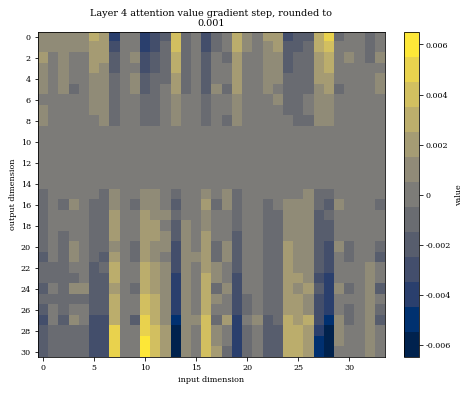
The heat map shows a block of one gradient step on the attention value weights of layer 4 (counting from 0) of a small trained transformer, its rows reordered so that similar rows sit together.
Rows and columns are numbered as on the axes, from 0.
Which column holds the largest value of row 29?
10
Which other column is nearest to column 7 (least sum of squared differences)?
11
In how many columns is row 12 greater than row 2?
11
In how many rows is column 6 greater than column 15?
9
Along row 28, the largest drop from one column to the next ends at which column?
13
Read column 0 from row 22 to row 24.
-0.001 -0.001 -0.002
